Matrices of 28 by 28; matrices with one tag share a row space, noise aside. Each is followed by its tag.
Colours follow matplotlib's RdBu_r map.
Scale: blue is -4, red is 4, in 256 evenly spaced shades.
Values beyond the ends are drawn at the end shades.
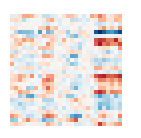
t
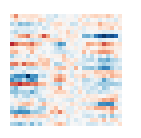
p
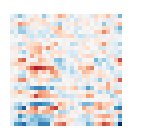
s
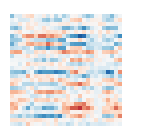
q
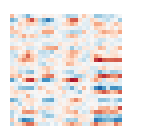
t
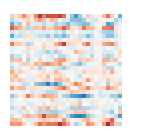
q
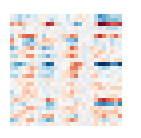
t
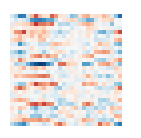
s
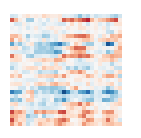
q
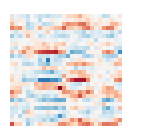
q
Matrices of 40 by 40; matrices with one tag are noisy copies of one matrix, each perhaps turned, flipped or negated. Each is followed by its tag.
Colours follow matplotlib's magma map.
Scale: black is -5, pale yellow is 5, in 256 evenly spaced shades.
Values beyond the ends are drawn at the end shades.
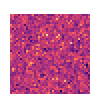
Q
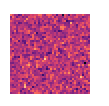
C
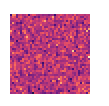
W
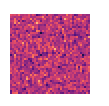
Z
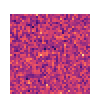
Z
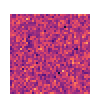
Q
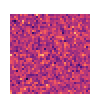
Z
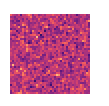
Q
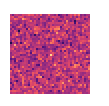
C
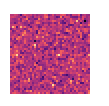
Z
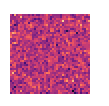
W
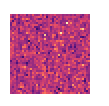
C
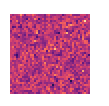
Z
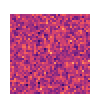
C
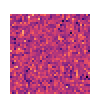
W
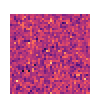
Z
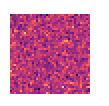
W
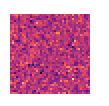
Q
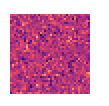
Q
